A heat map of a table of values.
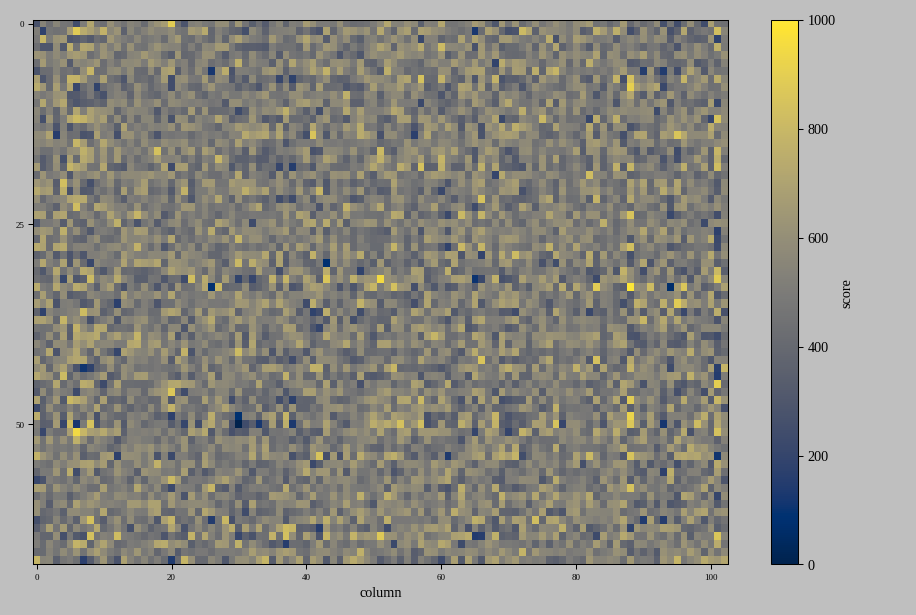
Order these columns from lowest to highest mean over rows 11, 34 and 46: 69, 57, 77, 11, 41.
57, 77, 11, 41, 69
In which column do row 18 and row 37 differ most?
101
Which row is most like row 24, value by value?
28
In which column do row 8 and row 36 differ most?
88
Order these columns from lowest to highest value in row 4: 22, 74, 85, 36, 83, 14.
36, 22, 74, 14, 85, 83
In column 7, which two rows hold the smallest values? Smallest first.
43, 67
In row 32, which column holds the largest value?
51
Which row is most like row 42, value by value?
22
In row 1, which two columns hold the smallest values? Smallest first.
65, 1
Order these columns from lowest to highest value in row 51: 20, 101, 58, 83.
20, 58, 83, 101
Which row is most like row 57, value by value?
48
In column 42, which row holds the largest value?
54
